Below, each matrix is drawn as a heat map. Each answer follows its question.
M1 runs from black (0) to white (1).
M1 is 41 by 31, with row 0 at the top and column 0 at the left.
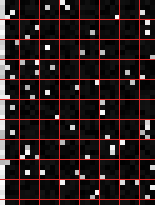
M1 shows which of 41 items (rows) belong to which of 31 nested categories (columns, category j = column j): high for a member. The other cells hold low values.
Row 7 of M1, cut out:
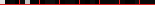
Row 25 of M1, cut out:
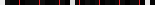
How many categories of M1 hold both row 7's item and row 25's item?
1
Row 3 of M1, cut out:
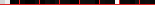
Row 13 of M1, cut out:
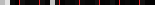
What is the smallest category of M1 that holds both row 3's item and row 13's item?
1
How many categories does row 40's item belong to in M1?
1
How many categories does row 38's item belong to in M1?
2
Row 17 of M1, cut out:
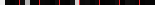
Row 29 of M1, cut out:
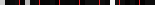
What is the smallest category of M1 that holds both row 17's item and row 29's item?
5
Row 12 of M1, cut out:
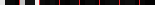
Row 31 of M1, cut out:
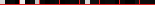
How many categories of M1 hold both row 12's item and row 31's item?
3
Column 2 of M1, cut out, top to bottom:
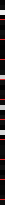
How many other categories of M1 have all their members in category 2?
1
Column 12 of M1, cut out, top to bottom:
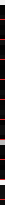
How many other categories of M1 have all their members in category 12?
2
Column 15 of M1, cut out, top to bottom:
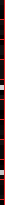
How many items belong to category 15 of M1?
2
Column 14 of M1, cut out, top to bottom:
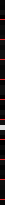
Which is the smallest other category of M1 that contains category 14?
29
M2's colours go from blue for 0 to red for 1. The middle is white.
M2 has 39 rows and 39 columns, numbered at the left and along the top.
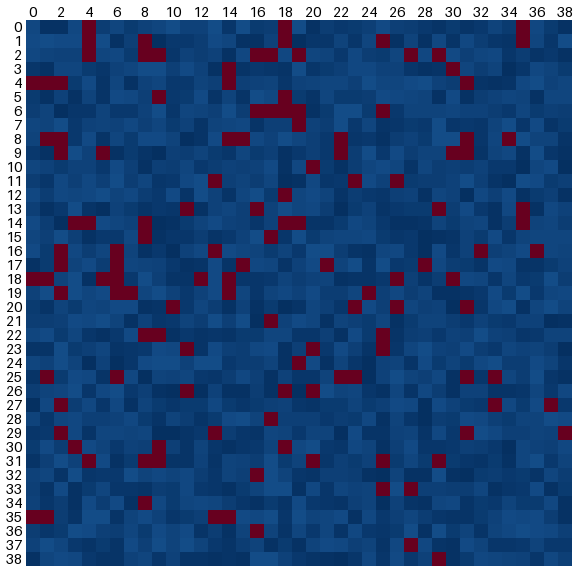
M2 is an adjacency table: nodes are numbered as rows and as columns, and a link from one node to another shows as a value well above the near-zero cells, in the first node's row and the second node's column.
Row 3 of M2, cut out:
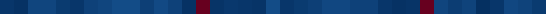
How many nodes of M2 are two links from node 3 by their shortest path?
6
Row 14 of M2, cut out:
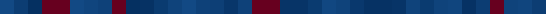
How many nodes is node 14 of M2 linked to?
6
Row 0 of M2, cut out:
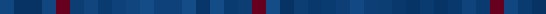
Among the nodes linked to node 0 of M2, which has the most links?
node 18
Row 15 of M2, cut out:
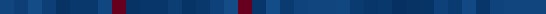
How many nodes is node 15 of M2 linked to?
2
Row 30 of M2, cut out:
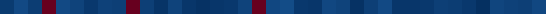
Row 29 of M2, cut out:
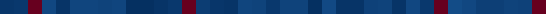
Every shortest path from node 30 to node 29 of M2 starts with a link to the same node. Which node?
node 9
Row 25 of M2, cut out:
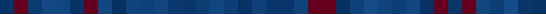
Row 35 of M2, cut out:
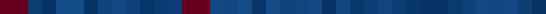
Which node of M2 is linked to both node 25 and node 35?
node 1
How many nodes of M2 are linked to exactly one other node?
11
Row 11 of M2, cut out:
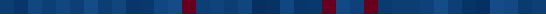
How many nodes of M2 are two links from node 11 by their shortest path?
6
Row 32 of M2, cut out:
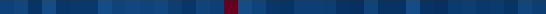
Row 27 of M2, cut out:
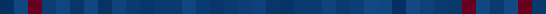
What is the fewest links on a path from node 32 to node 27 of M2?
3
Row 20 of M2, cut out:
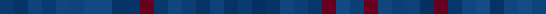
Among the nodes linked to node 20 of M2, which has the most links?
node 31
